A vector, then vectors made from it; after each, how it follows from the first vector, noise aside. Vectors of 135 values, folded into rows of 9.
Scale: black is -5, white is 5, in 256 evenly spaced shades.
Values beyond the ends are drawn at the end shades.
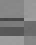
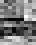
scaled up.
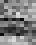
scaled up.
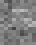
wrapped around, negated, partly zeroed.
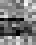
scaled up.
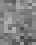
wrapped around, partly zeroed.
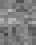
wrapped around, negated, partly zeroed.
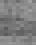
shrunk.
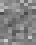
wrapped around, negated, partly zeroed.
